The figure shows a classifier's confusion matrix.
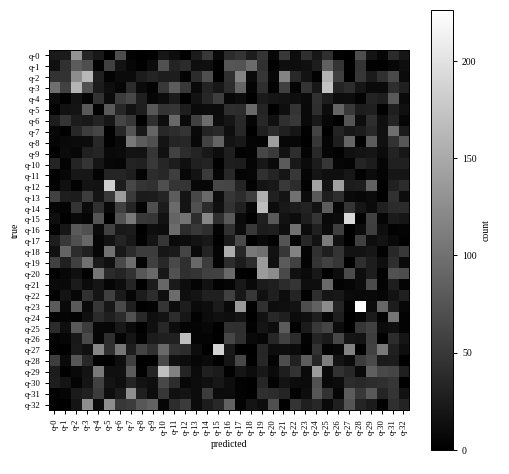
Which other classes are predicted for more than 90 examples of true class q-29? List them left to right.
q-4, q-10, q-11, q-24
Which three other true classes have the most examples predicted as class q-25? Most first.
q-3, q-2, q-23
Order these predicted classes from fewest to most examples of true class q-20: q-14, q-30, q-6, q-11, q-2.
q-30, q-2, q-6, q-14, q-11
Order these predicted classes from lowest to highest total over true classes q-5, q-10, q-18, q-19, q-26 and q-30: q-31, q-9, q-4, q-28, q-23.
q-23, q-4, q-28, q-31, q-9
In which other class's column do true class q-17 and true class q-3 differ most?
q-2
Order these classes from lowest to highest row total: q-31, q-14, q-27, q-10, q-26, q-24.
q-24, q-10, q-26, q-31, q-14, q-27
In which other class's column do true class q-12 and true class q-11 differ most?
q-5
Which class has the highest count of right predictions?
q-19
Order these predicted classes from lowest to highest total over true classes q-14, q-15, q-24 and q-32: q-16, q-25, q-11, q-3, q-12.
q-25, q-3, q-12, q-16, q-11
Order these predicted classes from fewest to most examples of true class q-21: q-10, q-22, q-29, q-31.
q-31, q-22, q-29, q-10
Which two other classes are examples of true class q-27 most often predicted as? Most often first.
q-15, q-4
